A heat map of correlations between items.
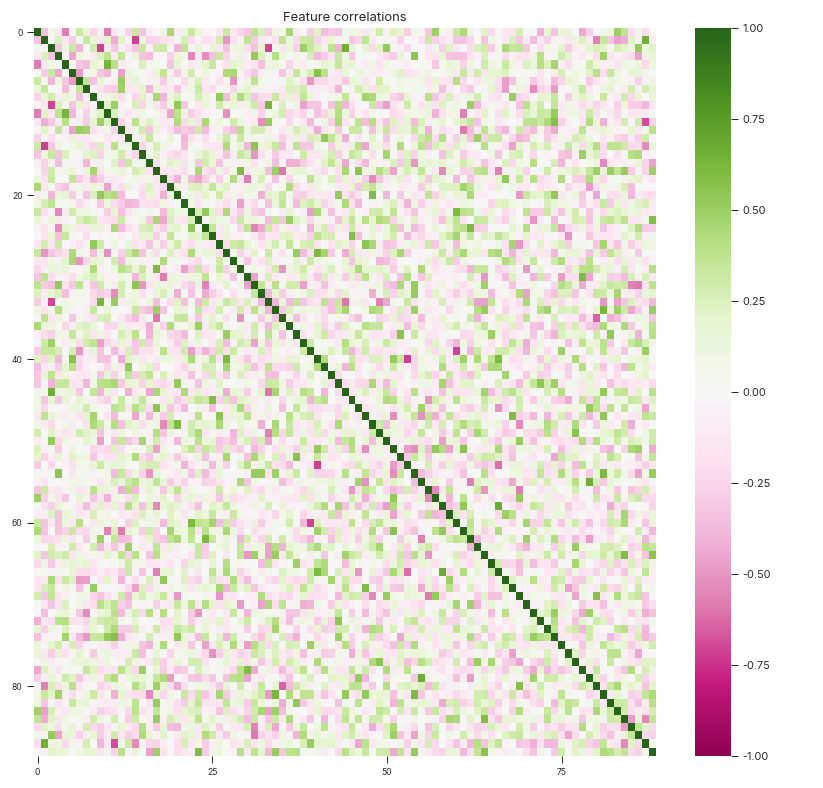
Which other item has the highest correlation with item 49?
77
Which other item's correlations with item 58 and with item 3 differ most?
61
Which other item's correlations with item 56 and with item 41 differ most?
45
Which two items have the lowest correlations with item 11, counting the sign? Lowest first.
87, 32
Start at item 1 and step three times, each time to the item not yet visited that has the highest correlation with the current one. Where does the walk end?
75
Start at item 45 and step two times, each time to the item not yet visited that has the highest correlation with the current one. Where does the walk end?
60
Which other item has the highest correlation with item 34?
81
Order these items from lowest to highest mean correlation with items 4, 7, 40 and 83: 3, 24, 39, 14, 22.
3, 39, 24, 14, 22
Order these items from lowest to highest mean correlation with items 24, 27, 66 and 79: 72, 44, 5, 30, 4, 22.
44, 30, 72, 4, 22, 5
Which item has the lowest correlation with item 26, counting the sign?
69
